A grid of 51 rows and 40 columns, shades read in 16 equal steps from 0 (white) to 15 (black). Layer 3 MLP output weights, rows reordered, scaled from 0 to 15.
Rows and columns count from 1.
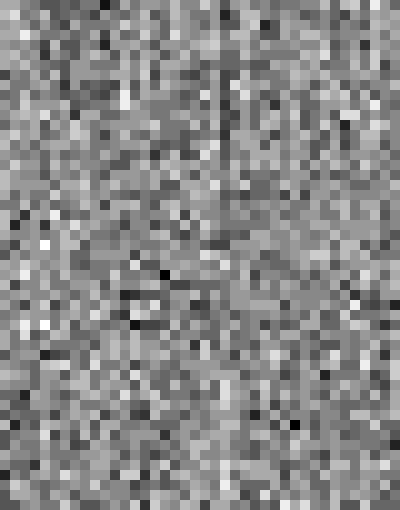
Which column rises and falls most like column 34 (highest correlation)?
37
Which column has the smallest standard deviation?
4
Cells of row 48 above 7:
11
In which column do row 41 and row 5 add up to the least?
22
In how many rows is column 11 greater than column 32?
21
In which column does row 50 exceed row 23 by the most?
8
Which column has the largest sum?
39
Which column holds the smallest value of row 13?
38
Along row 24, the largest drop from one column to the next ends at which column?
26
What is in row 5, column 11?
13
